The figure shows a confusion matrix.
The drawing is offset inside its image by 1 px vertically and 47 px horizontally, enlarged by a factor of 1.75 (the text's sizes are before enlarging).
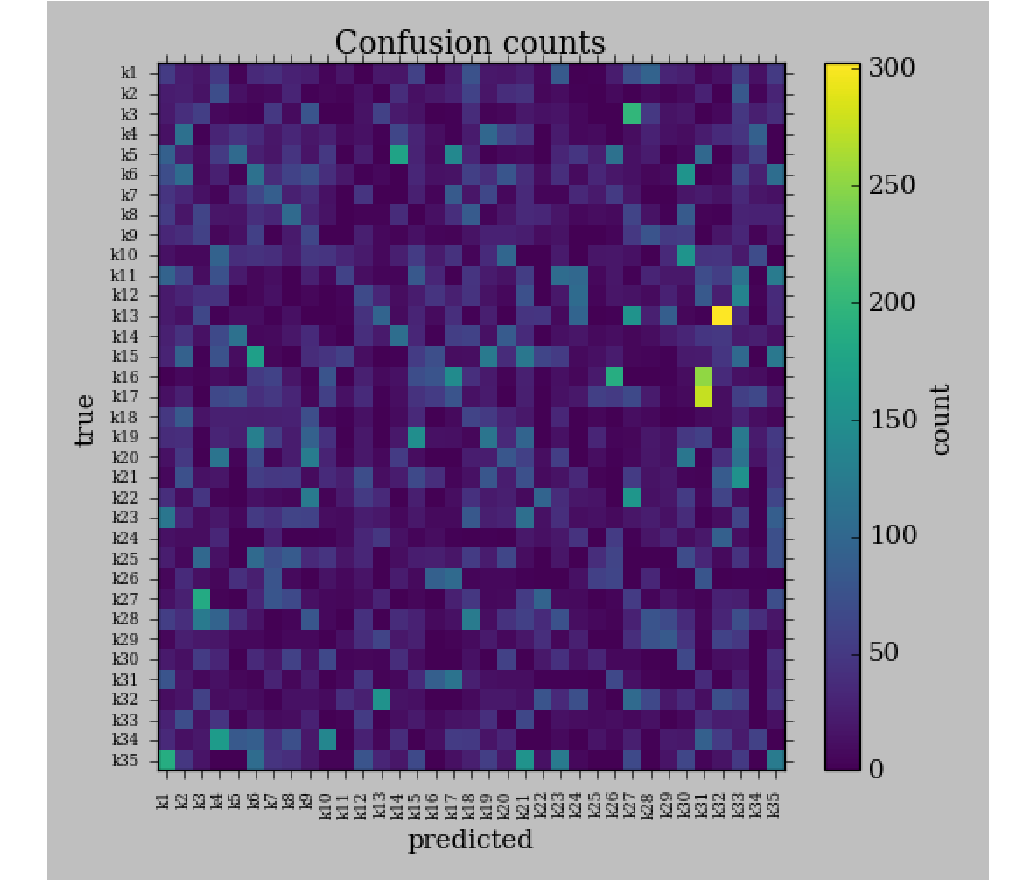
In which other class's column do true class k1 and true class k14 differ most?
k5
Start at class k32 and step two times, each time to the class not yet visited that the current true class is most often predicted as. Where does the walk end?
k27
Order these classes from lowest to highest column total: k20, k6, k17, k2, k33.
k20, k17, k2, k6, k33
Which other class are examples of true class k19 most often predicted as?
k15
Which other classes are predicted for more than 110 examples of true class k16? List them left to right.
k17, k26, k31
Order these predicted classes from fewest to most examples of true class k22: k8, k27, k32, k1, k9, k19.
k8, k19, k1, k32, k9, k27
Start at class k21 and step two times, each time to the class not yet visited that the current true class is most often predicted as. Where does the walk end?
k2
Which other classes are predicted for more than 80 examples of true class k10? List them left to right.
k4, k20, k30
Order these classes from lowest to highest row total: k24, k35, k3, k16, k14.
k24, k3, k14, k16, k35
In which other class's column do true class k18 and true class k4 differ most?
k34
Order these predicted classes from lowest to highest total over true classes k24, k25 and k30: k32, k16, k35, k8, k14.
k16, k14, k32, k8, k35
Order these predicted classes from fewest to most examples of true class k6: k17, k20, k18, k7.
k17, k7, k18, k20
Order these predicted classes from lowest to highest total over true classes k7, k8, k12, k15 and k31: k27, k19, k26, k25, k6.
k25, k27, k26, k19, k6
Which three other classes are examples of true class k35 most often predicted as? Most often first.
k1, k21, k23
